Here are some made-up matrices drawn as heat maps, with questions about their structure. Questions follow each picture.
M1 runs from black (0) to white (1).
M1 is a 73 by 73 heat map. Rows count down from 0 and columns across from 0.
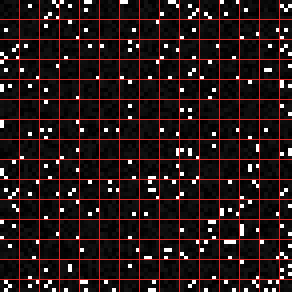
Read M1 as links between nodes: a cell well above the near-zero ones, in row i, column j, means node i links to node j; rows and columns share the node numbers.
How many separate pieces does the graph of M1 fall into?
3
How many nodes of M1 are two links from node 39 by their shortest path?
6
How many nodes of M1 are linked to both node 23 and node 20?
0
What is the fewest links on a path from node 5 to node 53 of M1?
5
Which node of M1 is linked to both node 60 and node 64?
node 57
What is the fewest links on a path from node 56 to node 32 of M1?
3
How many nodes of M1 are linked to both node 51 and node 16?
1
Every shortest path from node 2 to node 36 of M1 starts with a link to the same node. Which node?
node 71
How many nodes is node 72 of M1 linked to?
12
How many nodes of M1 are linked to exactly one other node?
11
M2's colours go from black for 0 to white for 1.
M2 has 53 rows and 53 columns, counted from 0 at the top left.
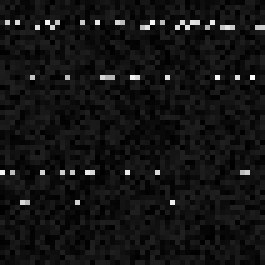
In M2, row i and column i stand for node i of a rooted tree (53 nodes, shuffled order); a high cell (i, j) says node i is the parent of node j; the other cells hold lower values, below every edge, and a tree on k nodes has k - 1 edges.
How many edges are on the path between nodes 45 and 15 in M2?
3
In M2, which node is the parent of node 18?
34
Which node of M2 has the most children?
4
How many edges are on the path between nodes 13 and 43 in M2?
2
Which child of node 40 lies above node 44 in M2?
5
